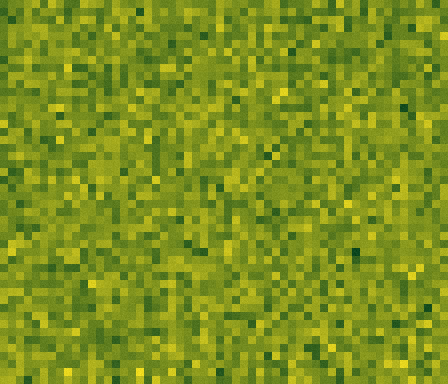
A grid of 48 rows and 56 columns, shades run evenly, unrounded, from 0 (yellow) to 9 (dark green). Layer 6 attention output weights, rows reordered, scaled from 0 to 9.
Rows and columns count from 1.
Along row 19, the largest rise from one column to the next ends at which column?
35
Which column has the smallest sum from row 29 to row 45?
22
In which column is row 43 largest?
15
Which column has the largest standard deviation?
54
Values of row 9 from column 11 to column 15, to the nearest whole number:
7 5 4 7 4
